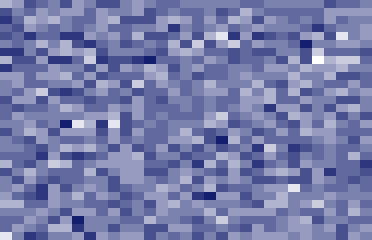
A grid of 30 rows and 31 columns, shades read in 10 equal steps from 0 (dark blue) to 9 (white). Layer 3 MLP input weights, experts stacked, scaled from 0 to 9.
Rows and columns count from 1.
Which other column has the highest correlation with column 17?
15
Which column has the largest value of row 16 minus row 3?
7
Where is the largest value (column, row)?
27, 8
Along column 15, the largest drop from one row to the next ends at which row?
4
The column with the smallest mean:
13
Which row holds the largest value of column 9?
11
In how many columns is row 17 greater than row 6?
12
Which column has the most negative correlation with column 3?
1
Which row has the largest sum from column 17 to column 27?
26
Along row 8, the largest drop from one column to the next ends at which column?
9
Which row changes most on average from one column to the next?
5
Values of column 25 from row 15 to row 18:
6 2 3 3
